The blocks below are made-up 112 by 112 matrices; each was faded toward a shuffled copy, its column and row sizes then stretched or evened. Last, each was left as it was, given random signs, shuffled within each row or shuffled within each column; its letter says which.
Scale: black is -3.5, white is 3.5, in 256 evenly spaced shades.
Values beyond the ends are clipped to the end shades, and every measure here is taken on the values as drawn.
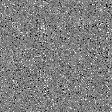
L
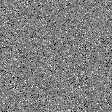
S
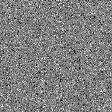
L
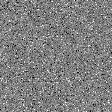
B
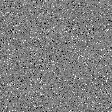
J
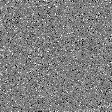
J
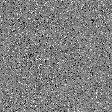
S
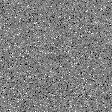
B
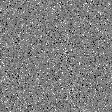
S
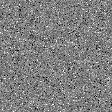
S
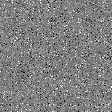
L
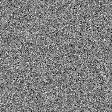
S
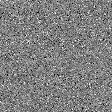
B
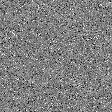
B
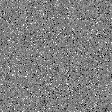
L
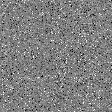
S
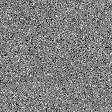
B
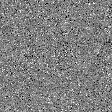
J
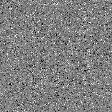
L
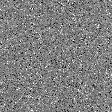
S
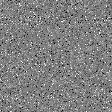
J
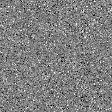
J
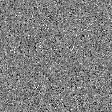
J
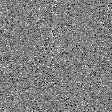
L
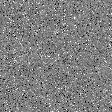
S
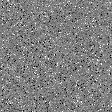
S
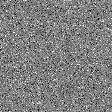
B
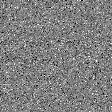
B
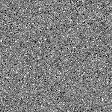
B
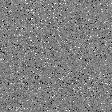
B
